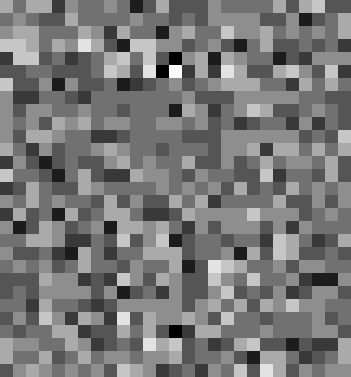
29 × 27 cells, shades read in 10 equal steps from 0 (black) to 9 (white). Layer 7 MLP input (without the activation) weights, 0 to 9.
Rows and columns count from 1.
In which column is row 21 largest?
17
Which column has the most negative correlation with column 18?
13
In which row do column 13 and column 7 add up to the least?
6
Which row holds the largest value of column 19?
29
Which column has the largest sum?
18
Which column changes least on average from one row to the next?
16
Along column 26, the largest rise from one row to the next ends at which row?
23
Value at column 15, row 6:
2
